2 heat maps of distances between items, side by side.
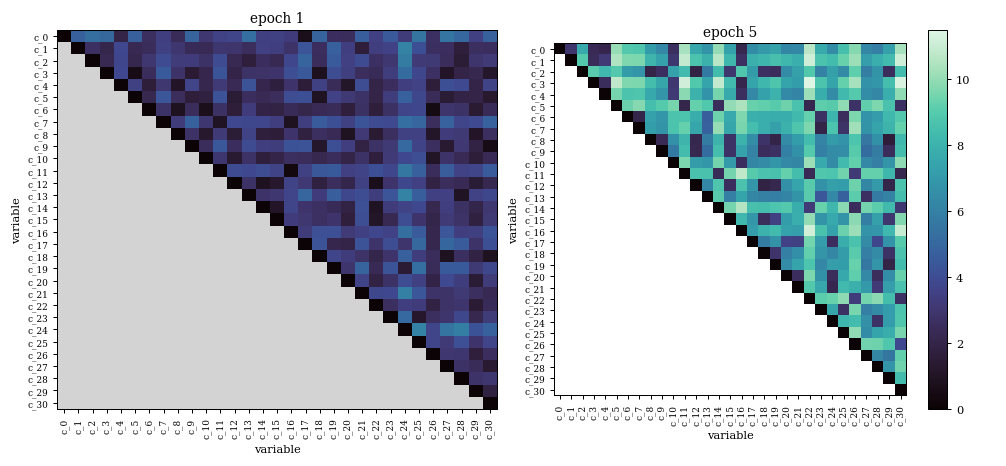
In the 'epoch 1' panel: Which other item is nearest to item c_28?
c_13
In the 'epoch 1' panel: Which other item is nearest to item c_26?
c_6
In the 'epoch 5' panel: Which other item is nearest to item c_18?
c_12
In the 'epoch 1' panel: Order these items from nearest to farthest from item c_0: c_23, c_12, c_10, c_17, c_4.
c_17, c_4, c_10, c_12, c_23
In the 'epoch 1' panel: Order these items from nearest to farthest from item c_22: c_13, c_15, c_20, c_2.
c_15, c_20, c_2, c_13
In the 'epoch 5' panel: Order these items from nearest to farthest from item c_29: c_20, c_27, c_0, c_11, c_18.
c_18, c_27, c_20, c_0, c_11
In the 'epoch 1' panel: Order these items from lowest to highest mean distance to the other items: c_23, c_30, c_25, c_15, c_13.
c_15, c_30, c_23, c_13, c_25
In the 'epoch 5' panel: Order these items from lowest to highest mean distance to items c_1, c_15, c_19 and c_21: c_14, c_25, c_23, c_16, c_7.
c_16, c_23, c_25, c_7, c_14
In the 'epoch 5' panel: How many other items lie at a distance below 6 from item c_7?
4
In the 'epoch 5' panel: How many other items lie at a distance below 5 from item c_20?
4
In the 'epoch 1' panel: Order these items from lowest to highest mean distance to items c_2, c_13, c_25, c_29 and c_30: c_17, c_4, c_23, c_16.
c_23, c_4, c_16, c_17
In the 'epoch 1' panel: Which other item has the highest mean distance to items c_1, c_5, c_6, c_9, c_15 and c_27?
c_24
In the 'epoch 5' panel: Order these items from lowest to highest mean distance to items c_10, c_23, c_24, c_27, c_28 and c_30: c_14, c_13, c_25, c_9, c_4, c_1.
c_13, c_9, c_4, c_25, c_1, c_14
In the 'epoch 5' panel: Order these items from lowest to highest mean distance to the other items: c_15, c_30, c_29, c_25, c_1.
c_29, c_15, c_25, c_1, c_30
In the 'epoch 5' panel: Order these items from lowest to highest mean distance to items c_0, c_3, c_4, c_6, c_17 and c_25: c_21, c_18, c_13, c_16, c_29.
c_16, c_13, c_21, c_18, c_29
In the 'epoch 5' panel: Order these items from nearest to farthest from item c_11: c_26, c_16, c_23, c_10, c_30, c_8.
c_30, c_26, c_8, c_23, c_10, c_16
